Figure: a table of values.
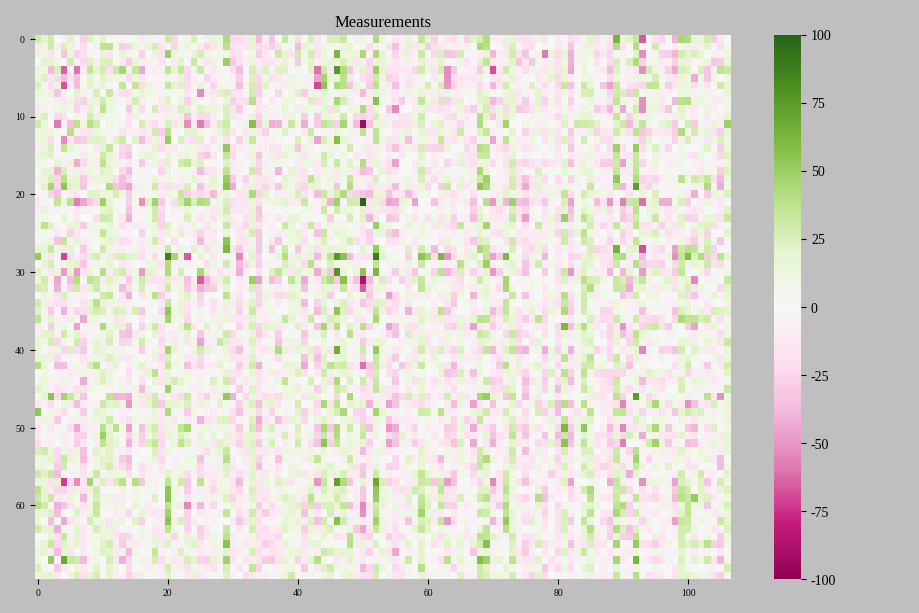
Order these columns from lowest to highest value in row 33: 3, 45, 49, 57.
45, 3, 49, 57
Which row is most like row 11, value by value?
31
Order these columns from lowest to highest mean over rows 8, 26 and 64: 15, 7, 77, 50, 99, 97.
7, 50, 97, 15, 77, 99
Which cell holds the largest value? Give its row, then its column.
21, 50
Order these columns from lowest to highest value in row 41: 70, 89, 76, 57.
70, 76, 57, 89
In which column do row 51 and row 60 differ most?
50
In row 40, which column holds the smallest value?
93
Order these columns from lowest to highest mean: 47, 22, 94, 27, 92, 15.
27, 94, 15, 22, 47, 92
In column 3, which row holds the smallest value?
11
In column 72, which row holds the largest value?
28
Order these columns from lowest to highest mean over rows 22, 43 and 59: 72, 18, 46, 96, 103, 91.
91, 96, 103, 72, 46, 18
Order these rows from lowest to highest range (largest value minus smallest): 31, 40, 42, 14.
14, 42, 40, 31
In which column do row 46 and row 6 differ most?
4
